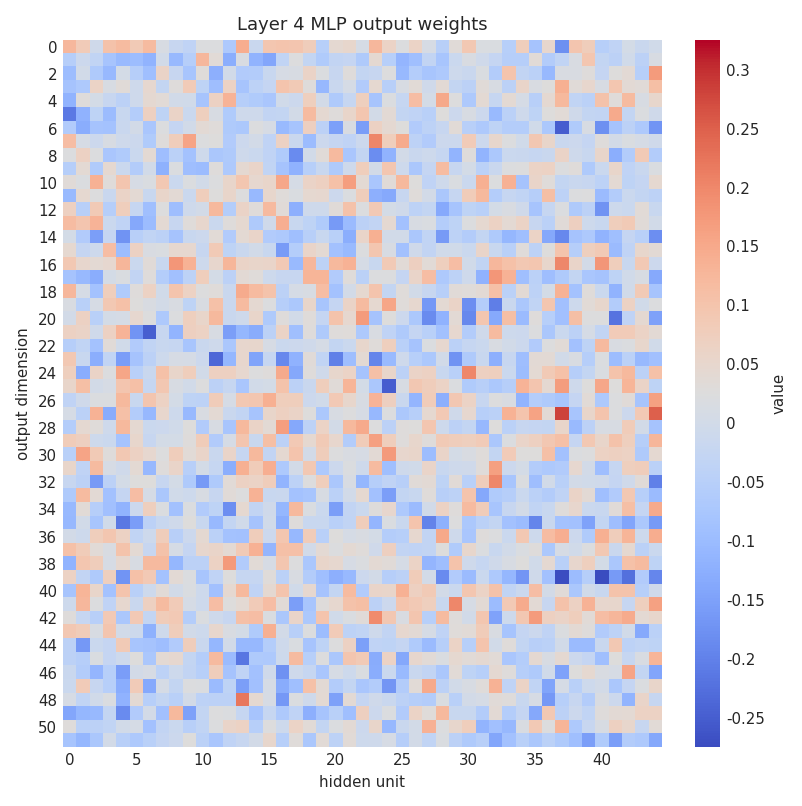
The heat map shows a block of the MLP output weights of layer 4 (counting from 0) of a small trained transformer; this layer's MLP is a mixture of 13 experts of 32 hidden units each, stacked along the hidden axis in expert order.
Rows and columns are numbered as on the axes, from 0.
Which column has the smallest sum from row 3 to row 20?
17
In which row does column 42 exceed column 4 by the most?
46
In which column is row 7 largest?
23
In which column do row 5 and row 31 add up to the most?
18
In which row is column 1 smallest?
44
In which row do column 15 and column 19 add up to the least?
1
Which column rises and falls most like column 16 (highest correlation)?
4
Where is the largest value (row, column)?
27, 37
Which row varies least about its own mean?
22
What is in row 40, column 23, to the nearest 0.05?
0.05
